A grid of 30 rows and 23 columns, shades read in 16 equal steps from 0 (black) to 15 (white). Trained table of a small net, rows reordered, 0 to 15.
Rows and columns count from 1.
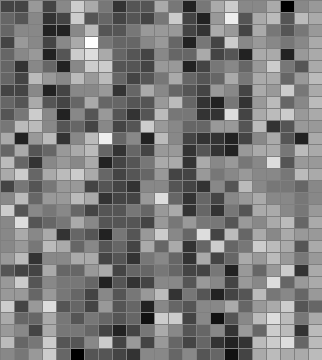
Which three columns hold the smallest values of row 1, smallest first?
21, 14, 9
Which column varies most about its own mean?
17
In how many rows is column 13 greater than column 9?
26
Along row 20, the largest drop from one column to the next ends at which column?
16
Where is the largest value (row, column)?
4, 7
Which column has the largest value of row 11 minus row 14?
3
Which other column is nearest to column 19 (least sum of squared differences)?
23
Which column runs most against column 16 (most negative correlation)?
12
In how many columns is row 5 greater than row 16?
15
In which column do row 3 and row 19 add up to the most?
2
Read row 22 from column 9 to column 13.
5 3 7 8 6
